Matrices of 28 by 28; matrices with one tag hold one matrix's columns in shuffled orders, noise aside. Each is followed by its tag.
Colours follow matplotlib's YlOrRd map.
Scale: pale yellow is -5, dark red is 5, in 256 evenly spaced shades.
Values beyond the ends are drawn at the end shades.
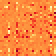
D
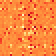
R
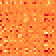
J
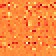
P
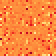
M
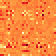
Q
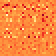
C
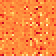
M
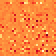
J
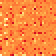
M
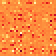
J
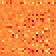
J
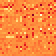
C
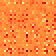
J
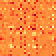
R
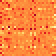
R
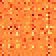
R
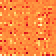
M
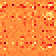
P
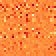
C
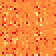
M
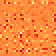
J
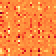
D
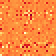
Q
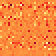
P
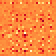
J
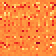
P
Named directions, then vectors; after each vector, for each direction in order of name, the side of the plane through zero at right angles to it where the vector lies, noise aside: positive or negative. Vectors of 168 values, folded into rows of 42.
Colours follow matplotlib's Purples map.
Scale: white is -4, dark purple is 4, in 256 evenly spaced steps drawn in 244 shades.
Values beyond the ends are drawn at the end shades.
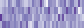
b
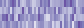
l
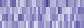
negative, positive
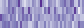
positive, positive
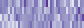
negative, negative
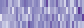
negative, negative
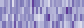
positive, negative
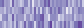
negative, positive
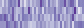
positive, positive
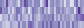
negative, negative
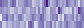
negative, positive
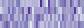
positive, positive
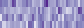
negative, positive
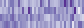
positive, positive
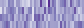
positive, positive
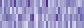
negative, positive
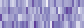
positive, negative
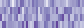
positive, negative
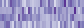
positive, positive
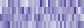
positive, positive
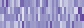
negative, negative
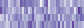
negative, negative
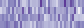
positive, positive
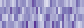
positive, negative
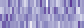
positive, positive
